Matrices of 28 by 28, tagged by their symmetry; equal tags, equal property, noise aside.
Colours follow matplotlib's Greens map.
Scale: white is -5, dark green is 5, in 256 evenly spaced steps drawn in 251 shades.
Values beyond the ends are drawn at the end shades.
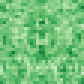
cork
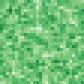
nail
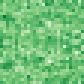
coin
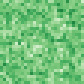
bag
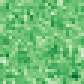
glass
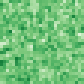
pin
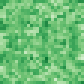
coin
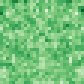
cork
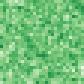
bag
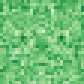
cork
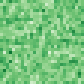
nail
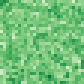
glass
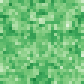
cork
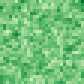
nail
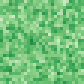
pin
